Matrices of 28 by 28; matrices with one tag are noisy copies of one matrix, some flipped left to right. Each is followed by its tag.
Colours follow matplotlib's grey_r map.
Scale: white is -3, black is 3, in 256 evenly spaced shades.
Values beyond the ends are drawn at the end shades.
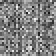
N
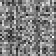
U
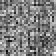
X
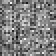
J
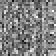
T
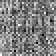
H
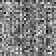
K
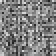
X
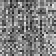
H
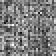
X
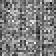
J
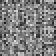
J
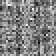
U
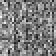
T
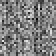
N
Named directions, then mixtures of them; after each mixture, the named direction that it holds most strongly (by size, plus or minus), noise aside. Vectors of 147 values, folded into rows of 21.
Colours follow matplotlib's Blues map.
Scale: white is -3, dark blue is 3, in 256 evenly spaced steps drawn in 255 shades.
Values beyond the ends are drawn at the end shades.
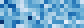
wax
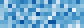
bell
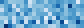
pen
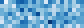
bell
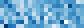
pen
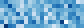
pen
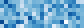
wax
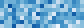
bell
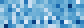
pen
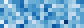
wax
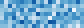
bell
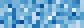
bell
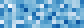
wax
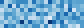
bell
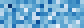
bell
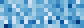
pen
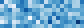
wax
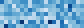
pen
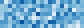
bell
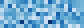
bell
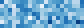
wax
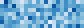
bell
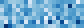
pen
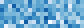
pen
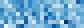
pen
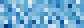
pen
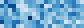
wax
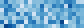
pen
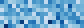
pen
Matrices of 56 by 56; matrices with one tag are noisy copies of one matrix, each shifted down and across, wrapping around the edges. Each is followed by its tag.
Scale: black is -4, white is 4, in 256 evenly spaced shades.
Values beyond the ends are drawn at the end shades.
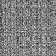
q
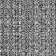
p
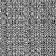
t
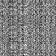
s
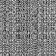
t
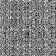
p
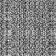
s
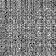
q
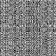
t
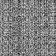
q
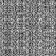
p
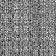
q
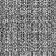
q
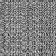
t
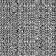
t
